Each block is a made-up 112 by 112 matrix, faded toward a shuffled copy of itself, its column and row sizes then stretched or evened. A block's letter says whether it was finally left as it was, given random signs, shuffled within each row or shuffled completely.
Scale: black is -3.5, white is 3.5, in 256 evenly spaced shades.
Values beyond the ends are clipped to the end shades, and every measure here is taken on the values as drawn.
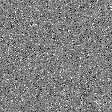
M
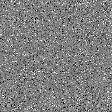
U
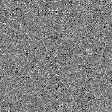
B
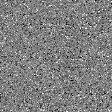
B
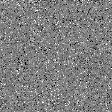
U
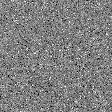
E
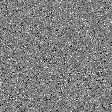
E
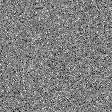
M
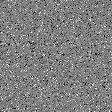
E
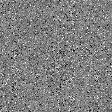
U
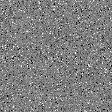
U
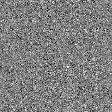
U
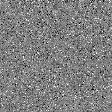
B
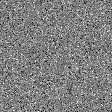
M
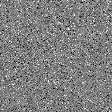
U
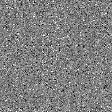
B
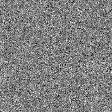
U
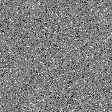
M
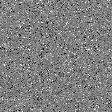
U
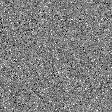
E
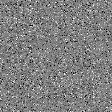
B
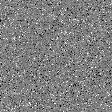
E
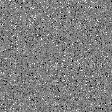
B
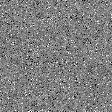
U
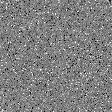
M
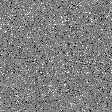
E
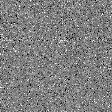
U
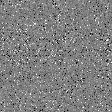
B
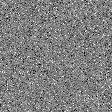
M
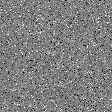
M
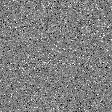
E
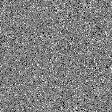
U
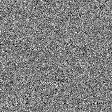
E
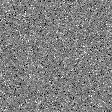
M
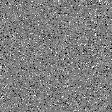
B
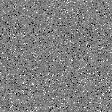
B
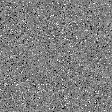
U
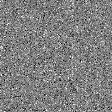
U
